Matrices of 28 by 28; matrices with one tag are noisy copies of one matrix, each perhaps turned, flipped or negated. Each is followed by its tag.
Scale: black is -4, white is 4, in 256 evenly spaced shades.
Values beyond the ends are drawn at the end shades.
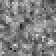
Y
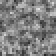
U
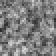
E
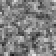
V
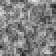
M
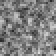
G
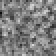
E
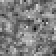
Y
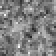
Y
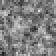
Y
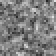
G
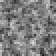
U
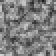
V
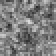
Y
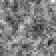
Y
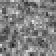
E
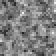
U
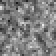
G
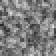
E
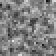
G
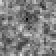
Y
